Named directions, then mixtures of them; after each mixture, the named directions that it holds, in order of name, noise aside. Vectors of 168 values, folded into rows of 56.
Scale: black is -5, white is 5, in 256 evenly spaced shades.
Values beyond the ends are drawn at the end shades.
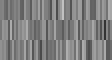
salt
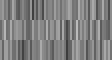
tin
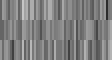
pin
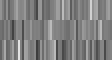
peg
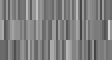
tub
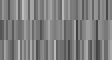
peg, pin.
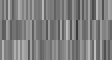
tin, tub.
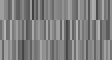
tin.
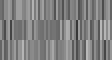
salt, tin.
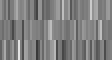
peg.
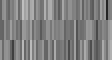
pin.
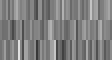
peg.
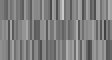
salt.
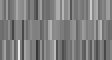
peg.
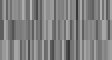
pin, tub.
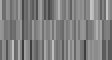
peg, pin.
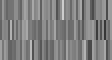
pin, salt.
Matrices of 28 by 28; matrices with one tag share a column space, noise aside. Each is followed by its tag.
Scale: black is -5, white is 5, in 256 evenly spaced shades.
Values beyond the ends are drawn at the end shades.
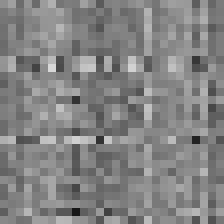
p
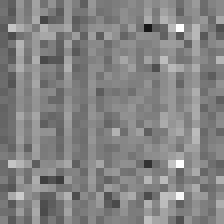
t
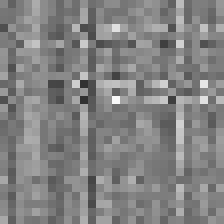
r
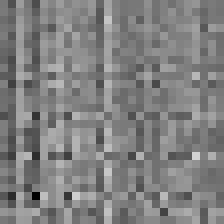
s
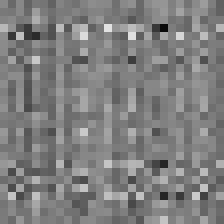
t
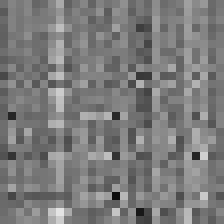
s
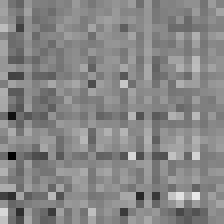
s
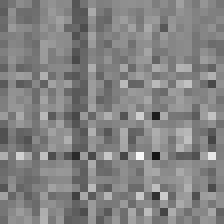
s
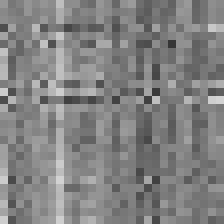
r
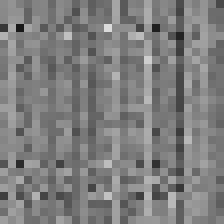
t
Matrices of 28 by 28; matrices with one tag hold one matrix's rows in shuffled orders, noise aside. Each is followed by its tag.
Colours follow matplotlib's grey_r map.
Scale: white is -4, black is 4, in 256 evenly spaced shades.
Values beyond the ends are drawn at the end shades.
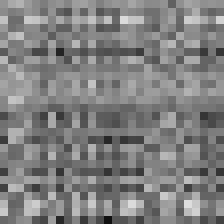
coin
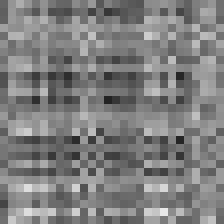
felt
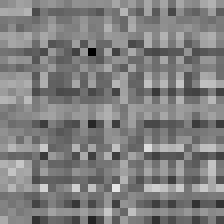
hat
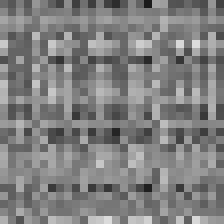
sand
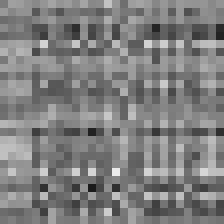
hat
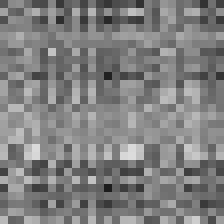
coin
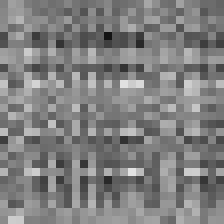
coin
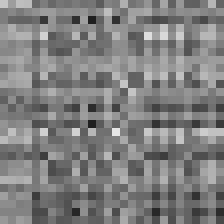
hat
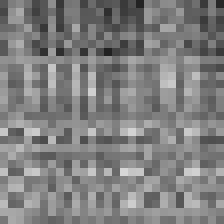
coin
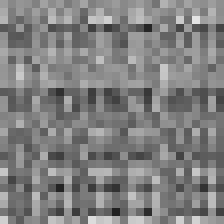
sand
